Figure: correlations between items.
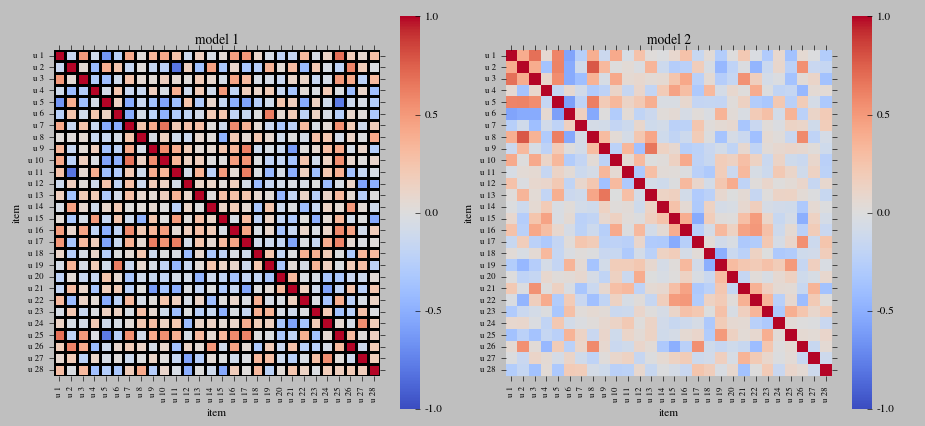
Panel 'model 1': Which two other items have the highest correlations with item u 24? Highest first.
u 27, u 17
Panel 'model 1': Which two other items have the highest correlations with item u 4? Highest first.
u 15, u 11
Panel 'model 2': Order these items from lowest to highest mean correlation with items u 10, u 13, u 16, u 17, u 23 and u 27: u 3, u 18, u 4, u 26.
u 18, u 4, u 26, u 3
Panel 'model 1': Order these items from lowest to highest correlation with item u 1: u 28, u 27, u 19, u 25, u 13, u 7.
u 19, u 27, u 13, u 28, u 7, u 25
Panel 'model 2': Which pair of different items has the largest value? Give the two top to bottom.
u 2, u 8
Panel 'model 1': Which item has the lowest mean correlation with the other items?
u 5
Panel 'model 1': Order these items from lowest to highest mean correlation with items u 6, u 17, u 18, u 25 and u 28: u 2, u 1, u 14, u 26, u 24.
u 2, u 14, u 26, u 24, u 1
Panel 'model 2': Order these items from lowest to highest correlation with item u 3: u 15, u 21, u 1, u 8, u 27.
u 27, u 15, u 8, u 21, u 1
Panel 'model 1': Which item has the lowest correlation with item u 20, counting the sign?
u 13
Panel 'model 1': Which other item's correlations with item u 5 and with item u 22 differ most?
u 25
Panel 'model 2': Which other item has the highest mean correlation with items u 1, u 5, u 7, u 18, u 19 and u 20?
u 12
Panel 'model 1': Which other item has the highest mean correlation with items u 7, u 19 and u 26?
u 16
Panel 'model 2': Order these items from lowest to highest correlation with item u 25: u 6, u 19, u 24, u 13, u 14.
u 14, u 24, u 13, u 6, u 19
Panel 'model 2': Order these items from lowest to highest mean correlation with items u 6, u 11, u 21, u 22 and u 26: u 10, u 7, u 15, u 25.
u 7, u 10, u 15, u 25
